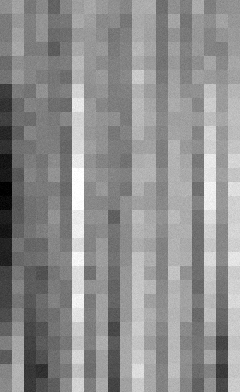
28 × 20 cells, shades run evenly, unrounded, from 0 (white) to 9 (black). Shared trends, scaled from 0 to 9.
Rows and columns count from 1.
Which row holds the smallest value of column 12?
27
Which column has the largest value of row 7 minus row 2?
1
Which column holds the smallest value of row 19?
7
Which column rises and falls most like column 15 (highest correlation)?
20
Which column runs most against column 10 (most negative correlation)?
11
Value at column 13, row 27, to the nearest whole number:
3
